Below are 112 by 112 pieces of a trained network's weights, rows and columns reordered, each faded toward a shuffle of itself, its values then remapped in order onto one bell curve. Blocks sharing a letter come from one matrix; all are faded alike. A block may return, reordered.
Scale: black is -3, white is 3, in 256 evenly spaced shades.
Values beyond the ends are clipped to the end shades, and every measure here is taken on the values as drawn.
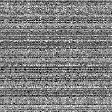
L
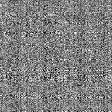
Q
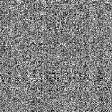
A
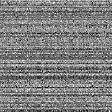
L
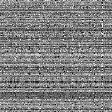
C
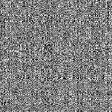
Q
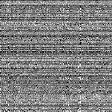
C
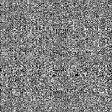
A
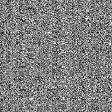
A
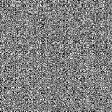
A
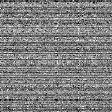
L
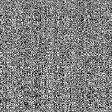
Q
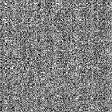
A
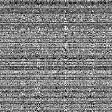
C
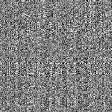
Q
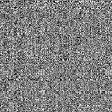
A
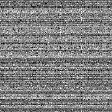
L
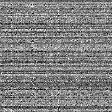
L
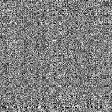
A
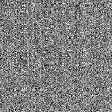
A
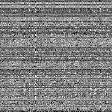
C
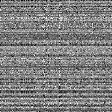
L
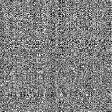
Q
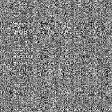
A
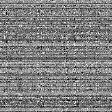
C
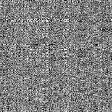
A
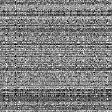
L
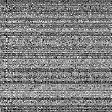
L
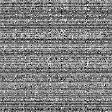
C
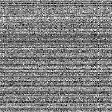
L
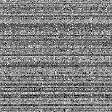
C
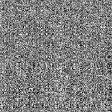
A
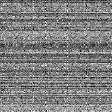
L
